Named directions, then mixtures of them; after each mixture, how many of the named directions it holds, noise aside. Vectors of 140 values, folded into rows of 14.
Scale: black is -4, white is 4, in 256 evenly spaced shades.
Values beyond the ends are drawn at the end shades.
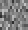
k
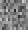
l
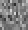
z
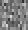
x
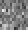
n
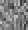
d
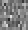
one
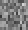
two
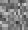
four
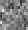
three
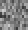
two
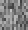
two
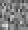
three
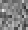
three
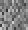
two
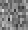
three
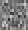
two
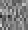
two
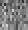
two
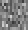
one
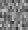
one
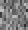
three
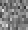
four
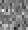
one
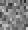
two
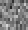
four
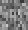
three
